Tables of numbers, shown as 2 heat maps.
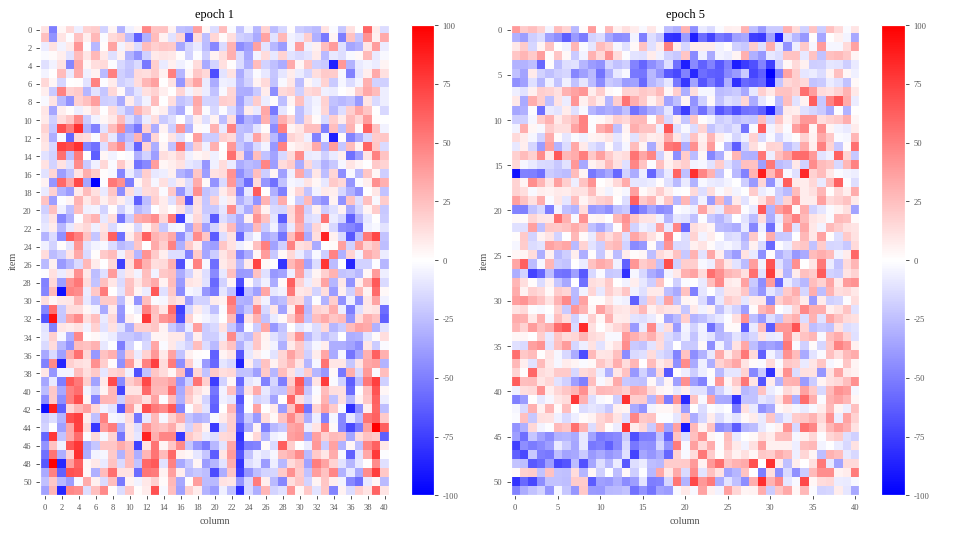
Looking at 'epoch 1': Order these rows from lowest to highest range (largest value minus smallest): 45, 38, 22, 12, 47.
22, 38, 12, 47, 45
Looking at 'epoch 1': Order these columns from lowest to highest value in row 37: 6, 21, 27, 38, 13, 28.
21, 27, 28, 38, 6, 13
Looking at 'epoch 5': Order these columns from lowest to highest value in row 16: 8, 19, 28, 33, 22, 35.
33, 8, 35, 28, 22, 19
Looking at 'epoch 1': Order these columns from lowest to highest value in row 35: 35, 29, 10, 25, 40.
35, 10, 40, 29, 25
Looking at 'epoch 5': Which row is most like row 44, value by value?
41
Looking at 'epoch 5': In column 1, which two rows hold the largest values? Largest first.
26, 30
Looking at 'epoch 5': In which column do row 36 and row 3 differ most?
8
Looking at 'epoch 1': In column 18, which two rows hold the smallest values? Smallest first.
46, 43
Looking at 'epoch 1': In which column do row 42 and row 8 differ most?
0
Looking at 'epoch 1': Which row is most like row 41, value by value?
28
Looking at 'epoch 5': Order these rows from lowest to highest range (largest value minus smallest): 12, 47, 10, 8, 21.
12, 10, 21, 8, 47
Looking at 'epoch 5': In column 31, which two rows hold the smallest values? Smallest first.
1, 28
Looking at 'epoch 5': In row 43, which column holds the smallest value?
21
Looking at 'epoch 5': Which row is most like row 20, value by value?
51
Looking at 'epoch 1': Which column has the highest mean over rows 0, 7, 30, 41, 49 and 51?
39
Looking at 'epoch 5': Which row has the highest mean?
14
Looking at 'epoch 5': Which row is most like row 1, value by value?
5
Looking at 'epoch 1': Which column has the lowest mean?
23
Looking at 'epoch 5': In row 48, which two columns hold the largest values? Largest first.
30, 28
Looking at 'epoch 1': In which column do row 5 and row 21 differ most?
2
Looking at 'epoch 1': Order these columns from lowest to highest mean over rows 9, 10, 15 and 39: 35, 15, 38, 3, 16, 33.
16, 35, 15, 33, 3, 38
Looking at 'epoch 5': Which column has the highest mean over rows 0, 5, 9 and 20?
32
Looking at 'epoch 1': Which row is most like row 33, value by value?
9
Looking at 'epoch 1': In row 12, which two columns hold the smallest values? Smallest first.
34, 3
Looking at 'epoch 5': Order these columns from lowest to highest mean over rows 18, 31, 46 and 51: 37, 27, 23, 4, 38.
4, 27, 37, 38, 23
